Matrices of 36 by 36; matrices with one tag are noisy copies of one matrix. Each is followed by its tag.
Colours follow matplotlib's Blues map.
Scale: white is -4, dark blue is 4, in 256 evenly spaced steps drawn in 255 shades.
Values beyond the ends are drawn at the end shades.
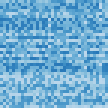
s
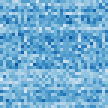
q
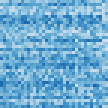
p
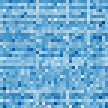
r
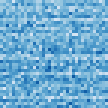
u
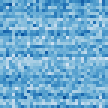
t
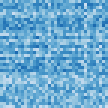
s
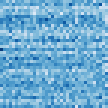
p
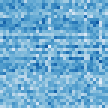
s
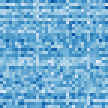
r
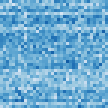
q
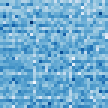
u
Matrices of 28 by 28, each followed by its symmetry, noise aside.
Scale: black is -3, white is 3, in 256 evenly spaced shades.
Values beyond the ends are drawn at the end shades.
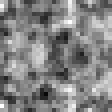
mirrored top to bottom.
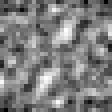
same after a half turn.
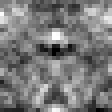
mirrored left to right.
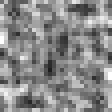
same after a half turn.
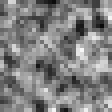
no symmetry.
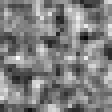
antisymmetric.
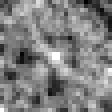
symmetric across the other diagonal.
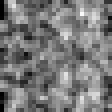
mirrored top to bottom.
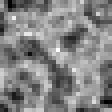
symmetric across the other diagonal.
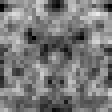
mirrored left to right.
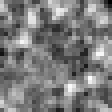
symmetric across the other diagonal.
